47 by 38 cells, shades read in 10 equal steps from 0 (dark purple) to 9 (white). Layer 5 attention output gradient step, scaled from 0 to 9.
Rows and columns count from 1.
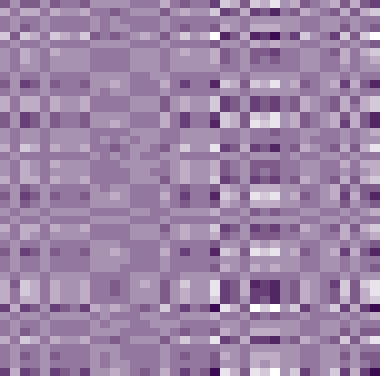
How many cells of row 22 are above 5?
4
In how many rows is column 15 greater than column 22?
17
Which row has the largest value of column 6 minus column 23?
5
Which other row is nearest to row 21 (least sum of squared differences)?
30
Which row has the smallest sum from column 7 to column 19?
47
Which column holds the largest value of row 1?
28
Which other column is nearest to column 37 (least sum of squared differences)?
6
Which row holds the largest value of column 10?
39
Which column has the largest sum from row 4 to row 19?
38
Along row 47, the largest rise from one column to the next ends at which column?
23
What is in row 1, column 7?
4
